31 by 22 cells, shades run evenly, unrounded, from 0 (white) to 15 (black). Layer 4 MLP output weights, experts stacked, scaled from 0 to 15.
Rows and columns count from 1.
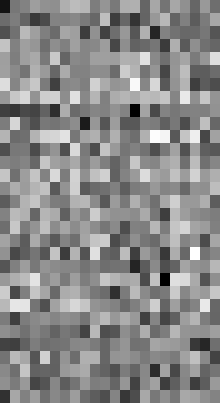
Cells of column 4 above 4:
26
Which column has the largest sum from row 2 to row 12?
9
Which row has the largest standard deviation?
20
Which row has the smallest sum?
8
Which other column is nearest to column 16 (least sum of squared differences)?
19
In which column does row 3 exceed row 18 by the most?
16
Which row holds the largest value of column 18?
29
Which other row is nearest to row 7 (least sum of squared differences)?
6
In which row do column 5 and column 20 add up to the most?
30
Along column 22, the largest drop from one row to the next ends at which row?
5
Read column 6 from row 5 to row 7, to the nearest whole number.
3 9 11
